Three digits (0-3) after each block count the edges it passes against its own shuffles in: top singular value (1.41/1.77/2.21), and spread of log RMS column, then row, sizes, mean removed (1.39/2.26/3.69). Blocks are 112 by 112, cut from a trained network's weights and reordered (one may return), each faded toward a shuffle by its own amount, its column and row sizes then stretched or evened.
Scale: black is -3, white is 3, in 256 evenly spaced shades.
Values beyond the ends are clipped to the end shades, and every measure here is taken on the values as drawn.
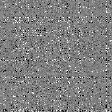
2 2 2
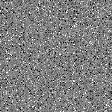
1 1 0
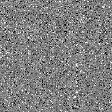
1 1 1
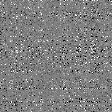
0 2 2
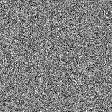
2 0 0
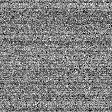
2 1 0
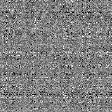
1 2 2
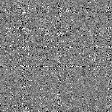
0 2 2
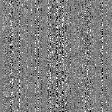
1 3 0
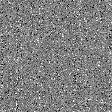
0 1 0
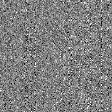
0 2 0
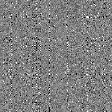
2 2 1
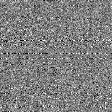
1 0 2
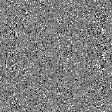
2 2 0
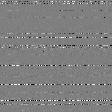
3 0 3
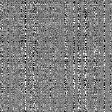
2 3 1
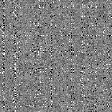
2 2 1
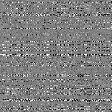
3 1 3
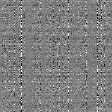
2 3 0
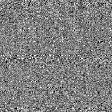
2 0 2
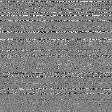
1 1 3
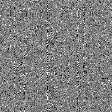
1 2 0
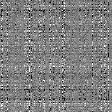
3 3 1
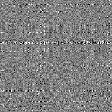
3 1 2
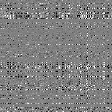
3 2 3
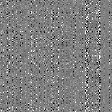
3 3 1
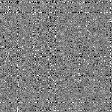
2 2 2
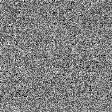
0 1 1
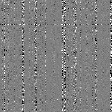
1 3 1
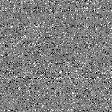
2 0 2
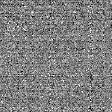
1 2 1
